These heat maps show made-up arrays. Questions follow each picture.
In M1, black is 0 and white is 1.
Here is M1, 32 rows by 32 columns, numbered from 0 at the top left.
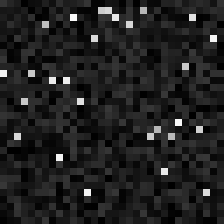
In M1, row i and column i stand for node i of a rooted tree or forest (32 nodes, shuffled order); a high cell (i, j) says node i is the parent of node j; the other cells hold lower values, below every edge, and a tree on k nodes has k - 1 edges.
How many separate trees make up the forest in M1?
5
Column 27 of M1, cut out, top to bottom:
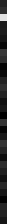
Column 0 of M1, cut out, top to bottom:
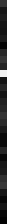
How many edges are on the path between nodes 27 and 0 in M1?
3
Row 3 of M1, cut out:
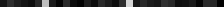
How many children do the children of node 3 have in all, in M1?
2
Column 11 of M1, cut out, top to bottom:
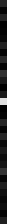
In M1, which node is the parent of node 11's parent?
1
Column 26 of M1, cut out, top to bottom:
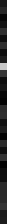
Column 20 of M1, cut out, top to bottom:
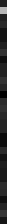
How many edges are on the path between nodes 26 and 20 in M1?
5
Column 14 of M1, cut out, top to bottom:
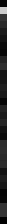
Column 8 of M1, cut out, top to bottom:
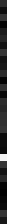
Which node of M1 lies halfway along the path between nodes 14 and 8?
18
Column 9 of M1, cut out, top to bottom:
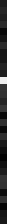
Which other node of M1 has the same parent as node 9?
7
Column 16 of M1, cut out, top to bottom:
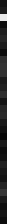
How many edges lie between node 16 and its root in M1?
2
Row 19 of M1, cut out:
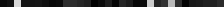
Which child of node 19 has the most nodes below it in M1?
2
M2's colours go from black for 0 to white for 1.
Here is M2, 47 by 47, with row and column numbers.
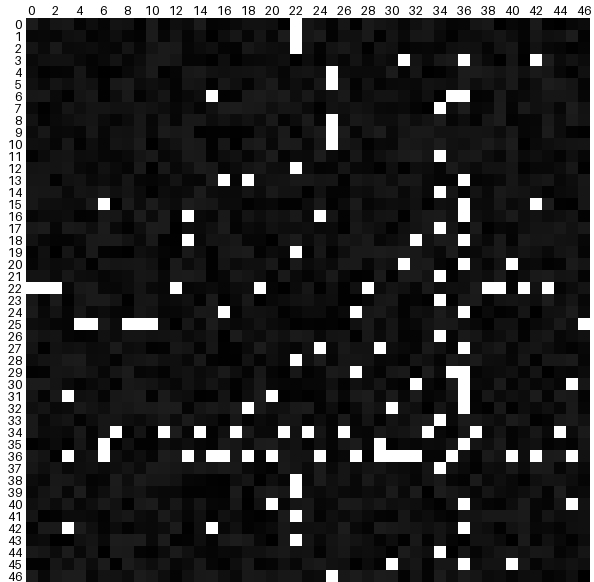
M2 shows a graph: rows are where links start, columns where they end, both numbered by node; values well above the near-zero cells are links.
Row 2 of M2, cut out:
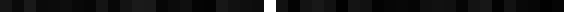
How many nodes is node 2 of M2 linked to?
1
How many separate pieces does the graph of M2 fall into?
4
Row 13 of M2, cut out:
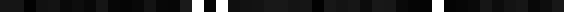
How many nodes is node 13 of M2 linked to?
3
